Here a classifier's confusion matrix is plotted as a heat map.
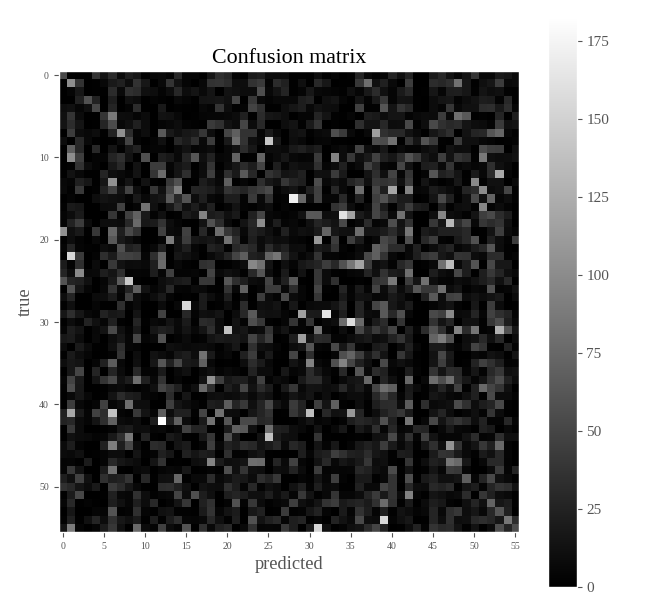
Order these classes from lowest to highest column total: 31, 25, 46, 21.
21, 25, 46, 31
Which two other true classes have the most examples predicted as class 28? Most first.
15, 25
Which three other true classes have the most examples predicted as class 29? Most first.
32, 15, 51
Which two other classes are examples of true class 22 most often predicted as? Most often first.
1, 26
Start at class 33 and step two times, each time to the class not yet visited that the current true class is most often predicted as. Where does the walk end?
35
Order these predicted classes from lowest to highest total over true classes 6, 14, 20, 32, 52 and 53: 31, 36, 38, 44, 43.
43, 44, 38, 36, 31
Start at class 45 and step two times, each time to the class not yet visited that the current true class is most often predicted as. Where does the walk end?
18
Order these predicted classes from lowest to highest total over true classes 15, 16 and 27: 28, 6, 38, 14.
6, 14, 38, 28
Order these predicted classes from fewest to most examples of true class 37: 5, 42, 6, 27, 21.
27, 21, 5, 6, 42
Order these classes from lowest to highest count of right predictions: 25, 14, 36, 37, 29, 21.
21, 25, 36, 37, 14, 29
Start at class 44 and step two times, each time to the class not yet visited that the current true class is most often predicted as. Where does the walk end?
8
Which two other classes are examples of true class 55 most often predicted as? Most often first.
31, 1
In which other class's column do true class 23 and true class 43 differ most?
47
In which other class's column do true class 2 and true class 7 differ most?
38
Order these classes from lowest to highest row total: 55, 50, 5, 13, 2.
2, 5, 50, 13, 55
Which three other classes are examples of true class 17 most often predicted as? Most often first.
34, 35, 46
